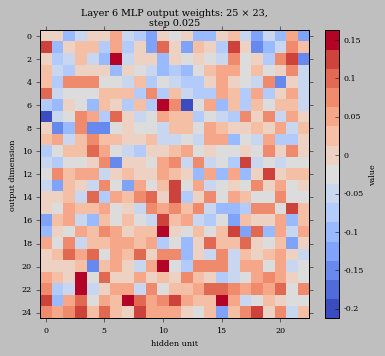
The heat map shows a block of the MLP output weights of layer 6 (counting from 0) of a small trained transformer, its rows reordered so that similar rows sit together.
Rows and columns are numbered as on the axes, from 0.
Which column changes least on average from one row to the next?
22
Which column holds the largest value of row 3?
21
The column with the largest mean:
3
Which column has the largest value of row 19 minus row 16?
4
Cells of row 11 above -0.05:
15
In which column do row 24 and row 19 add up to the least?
12
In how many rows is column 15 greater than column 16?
11
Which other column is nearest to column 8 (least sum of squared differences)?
2
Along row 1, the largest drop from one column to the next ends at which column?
1
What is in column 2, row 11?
-0.025
